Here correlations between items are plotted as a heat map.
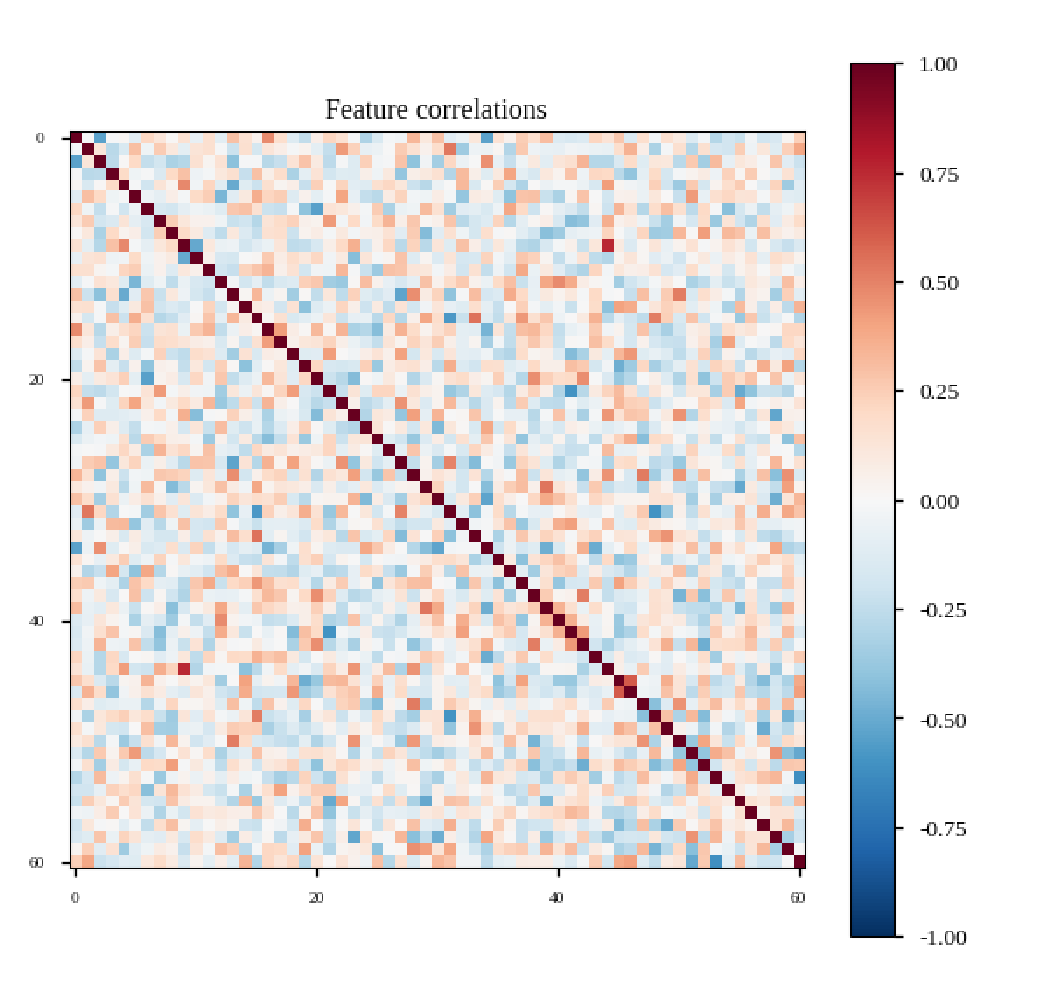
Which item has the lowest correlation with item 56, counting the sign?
21
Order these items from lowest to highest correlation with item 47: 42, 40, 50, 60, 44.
60, 42, 40, 44, 50
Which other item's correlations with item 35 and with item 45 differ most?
46
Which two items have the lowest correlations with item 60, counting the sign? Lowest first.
53, 51
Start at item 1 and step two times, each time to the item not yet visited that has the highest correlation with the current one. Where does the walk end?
27
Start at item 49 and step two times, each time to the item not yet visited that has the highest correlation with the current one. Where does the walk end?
15
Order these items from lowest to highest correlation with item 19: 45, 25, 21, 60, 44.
45, 25, 60, 21, 44
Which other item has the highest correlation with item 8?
52
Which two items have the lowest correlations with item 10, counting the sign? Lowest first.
9, 23
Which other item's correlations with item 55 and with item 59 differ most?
29
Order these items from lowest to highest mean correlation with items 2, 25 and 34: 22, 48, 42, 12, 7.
22, 7, 12, 48, 42
